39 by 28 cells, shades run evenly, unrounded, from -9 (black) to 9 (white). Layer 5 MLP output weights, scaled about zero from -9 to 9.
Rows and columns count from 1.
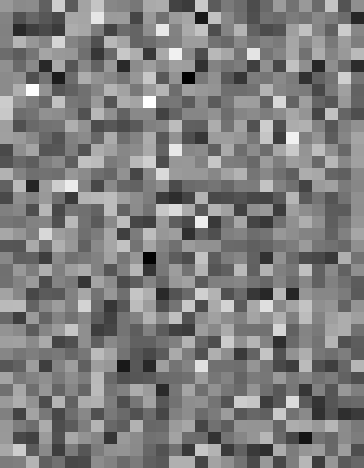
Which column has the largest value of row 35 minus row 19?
22
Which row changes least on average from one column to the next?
32
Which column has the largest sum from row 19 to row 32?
24
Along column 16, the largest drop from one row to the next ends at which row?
2
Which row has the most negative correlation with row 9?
18
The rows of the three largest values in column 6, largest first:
16, 28, 19
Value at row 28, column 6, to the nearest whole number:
5
